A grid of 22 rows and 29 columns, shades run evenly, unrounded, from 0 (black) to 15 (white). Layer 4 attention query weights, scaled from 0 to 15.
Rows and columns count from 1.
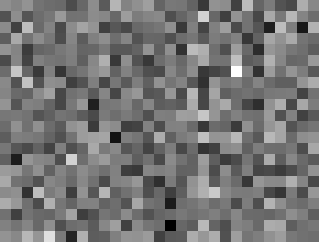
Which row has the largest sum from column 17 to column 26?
13
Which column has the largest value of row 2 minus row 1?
19
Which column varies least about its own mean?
17
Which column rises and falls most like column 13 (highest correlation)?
5
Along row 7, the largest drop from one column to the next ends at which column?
23
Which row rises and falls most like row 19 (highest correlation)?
21
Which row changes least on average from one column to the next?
20
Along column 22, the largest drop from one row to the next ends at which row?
8
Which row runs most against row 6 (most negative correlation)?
1
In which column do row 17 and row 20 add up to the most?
27
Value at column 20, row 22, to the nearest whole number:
10
